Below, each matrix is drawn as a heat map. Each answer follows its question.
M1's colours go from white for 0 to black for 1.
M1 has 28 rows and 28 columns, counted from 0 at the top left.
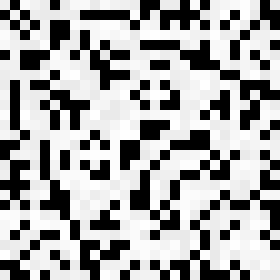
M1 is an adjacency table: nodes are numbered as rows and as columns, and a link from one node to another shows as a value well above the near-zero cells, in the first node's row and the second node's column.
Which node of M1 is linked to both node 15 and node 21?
node 6
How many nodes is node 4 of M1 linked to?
10
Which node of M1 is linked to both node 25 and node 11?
node 5
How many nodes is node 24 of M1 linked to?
7
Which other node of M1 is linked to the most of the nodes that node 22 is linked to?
node 1
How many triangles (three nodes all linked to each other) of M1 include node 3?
3
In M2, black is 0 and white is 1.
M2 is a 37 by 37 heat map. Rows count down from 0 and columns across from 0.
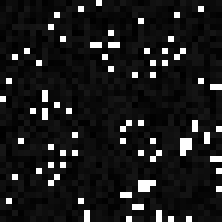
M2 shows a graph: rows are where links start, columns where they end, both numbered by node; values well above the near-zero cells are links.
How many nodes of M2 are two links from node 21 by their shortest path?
5
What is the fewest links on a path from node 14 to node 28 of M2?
2
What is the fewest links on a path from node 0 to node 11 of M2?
4
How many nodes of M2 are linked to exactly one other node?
8
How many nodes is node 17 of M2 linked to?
1
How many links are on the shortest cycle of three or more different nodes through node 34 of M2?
5
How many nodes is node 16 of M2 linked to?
2
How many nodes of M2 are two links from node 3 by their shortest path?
5
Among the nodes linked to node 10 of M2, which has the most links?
node 25
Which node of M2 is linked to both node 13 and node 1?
node 33
